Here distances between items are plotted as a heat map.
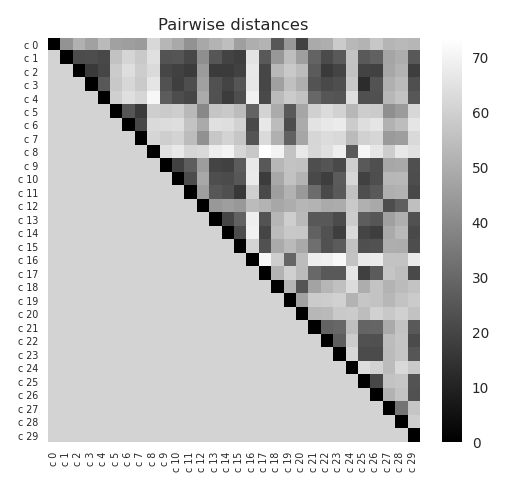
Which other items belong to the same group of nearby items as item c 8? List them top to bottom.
c 24
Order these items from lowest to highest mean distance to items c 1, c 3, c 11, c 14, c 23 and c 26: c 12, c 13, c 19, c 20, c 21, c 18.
c 13, c 21, c 12, c 18, c 20, c 19
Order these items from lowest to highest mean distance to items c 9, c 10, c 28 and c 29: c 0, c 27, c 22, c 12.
c 22, c 12, c 27, c 0
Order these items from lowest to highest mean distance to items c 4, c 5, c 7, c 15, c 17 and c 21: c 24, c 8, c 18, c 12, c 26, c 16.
c 26, c 12, c 18, c 16, c 24, c 8
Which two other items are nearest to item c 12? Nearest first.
c 27, c 28
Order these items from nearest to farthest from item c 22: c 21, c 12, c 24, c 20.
c 21, c 12, c 20, c 24
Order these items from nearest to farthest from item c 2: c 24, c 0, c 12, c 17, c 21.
c 17, c 21, c 12, c 0, c 24
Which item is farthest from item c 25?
c 8
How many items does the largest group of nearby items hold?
17
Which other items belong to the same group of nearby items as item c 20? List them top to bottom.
c 0, c 18
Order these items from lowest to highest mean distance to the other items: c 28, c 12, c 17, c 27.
c 17, c 12, c 27, c 28
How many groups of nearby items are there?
5
